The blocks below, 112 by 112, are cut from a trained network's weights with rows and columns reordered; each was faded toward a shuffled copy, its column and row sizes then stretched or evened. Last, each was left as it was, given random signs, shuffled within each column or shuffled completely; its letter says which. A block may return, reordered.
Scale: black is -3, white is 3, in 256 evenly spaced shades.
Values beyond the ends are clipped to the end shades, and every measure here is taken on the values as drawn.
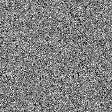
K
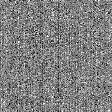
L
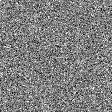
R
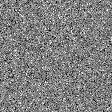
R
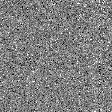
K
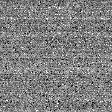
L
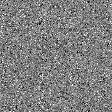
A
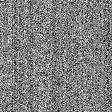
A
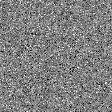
K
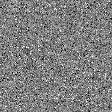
K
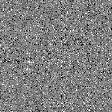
L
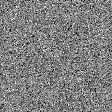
R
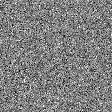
R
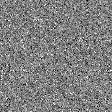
K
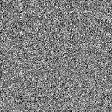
L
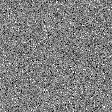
A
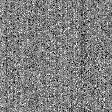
A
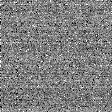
L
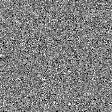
K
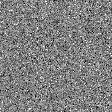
A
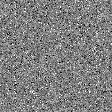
A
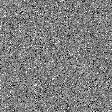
K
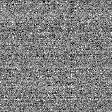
L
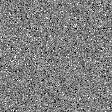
K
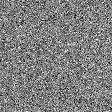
R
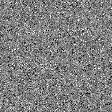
K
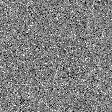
R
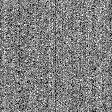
A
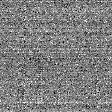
L
